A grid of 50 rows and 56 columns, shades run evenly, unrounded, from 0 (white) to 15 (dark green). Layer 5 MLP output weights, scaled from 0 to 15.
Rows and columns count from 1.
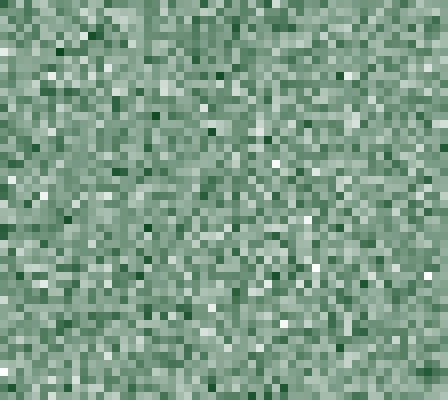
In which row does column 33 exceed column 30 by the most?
33
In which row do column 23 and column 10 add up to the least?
48
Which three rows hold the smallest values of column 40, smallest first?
34, 22, 36
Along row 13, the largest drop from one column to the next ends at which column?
35
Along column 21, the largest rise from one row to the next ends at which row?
13
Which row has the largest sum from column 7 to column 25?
40
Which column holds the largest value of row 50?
32
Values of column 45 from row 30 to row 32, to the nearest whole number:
10 6 5
